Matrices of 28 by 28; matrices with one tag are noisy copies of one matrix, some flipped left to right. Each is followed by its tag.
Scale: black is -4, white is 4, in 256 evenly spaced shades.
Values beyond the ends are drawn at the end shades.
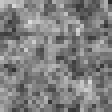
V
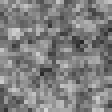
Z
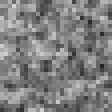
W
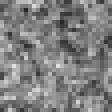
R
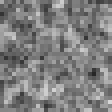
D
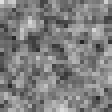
Z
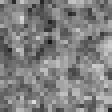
R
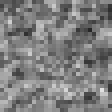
D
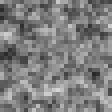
D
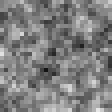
Z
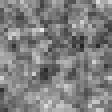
Z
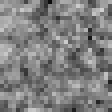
W
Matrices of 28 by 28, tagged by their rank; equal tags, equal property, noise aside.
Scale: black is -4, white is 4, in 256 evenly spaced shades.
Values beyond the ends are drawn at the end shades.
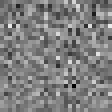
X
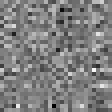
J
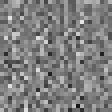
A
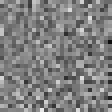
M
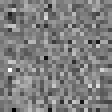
J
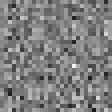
J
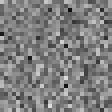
A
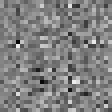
X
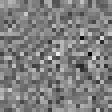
M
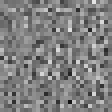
M
